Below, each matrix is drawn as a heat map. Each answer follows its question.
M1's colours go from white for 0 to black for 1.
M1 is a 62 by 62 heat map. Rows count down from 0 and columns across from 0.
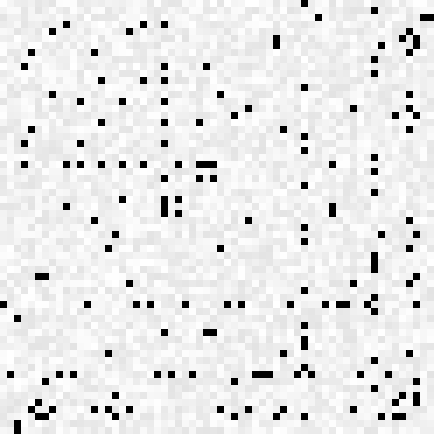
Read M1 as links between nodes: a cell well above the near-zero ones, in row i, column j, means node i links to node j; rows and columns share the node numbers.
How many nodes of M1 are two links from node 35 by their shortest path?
6
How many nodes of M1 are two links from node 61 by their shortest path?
2
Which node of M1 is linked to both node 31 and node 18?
node 58
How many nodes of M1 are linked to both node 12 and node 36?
0
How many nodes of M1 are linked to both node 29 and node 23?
2
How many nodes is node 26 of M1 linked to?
1
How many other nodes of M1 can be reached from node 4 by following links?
9
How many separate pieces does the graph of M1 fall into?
5
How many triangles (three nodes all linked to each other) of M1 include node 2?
0
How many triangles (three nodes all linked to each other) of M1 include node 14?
2
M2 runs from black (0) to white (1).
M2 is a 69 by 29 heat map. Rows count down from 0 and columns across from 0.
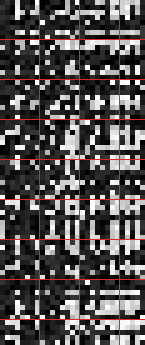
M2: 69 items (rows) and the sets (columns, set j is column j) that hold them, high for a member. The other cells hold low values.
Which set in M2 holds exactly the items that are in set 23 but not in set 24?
10
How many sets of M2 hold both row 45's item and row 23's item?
5
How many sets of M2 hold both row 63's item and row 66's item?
2
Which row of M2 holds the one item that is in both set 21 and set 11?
8
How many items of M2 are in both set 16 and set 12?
4
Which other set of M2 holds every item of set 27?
25
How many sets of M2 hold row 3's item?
8
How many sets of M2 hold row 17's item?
5
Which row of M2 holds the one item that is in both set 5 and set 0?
27
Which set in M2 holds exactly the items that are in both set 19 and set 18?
6
